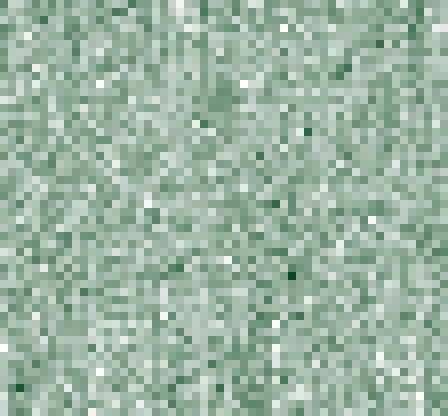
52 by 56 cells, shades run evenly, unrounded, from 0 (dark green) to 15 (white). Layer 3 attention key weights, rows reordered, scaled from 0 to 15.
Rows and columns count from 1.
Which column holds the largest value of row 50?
53
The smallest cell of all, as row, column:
35, 37
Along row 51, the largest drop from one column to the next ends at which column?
22
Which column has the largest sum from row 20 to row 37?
50
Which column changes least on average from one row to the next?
26
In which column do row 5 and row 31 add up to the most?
43
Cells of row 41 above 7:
48
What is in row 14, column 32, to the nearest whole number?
12
